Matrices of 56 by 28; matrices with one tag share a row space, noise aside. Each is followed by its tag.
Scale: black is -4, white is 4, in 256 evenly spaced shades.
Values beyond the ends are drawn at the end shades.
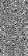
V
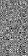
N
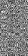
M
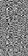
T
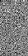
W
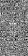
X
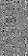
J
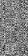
V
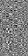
T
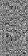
N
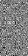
W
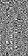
T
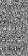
W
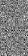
M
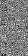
M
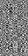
T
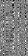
J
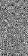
M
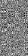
M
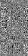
M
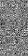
X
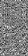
V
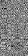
M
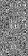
N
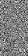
V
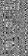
J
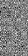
W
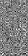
N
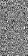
M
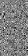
V
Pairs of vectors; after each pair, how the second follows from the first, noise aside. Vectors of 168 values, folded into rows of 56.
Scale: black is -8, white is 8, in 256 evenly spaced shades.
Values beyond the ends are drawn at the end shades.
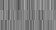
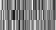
wrapped around, negated, scaled up.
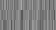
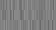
wrapped around, shrunk.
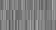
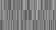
shuffled.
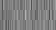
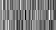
negated, scaled up.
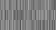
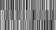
wrapped around, negated, scaled up.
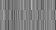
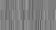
wrapped around, shrunk.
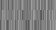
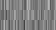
reversed, negated.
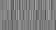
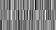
negated, scaled up.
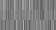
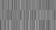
wrapped around, shrunk.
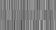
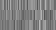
copied.
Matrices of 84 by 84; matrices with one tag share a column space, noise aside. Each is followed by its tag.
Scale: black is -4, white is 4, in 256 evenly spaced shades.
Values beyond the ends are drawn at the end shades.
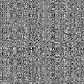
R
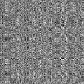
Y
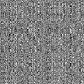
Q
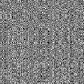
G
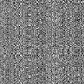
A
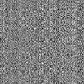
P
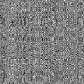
Y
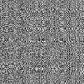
P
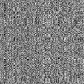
Y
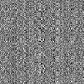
P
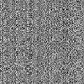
P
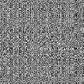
R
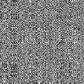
G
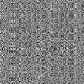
R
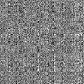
Q
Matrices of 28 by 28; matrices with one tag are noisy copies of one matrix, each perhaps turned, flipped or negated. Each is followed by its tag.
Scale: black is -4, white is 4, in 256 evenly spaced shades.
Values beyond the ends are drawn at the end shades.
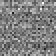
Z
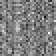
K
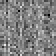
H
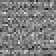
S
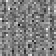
S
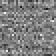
S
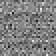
Z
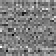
S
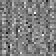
S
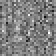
K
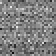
Z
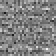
S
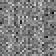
Z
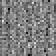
S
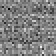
Z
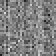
H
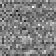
K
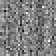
H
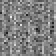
K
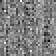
H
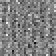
S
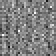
S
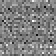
Z
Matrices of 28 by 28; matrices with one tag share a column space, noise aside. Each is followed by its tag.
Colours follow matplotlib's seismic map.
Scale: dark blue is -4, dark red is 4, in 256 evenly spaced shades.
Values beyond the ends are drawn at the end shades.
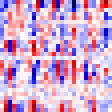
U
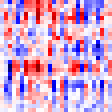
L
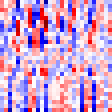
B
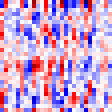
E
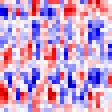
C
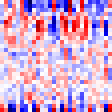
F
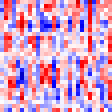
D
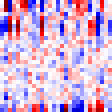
F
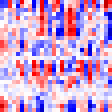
U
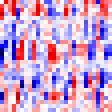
C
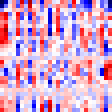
U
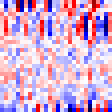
F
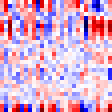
F
